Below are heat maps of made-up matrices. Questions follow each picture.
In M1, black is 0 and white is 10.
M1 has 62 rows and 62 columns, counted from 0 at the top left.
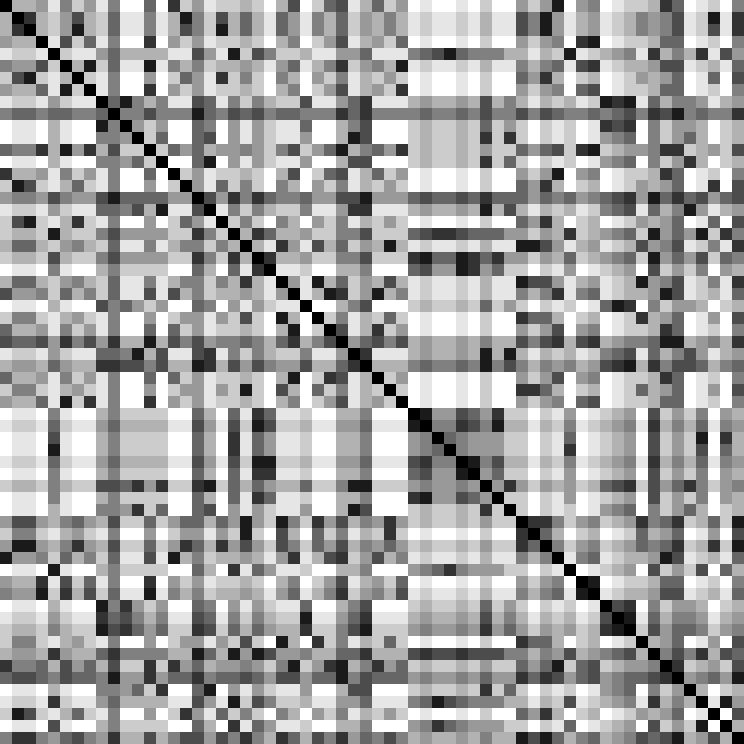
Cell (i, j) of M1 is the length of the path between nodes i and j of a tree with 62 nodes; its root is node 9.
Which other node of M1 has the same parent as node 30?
54
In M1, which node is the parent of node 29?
40
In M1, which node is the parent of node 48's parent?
12
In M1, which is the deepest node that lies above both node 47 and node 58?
19
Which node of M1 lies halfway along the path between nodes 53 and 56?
43
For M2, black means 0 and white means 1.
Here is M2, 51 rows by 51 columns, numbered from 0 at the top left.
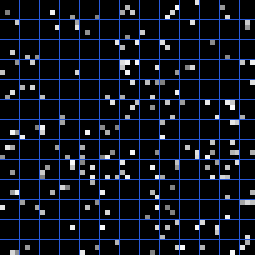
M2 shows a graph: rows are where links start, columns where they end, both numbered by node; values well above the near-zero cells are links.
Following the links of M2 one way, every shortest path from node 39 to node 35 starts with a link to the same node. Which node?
node 45
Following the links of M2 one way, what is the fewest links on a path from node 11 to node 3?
5
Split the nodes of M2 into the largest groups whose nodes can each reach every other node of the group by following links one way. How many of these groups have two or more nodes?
1
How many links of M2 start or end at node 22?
2
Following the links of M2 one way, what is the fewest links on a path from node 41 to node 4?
2
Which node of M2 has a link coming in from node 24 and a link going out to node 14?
node 32
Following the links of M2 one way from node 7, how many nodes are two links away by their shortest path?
3
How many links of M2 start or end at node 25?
10
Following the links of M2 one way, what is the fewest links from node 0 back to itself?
3
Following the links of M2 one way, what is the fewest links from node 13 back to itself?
2
